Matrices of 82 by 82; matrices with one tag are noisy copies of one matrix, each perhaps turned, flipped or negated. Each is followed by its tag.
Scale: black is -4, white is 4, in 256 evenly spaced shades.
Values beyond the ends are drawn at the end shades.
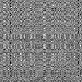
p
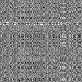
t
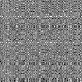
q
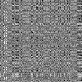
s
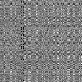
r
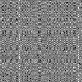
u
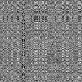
t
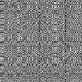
q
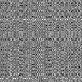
u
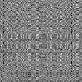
p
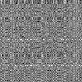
q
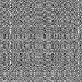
p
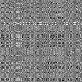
t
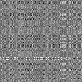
t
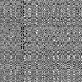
r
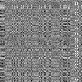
s
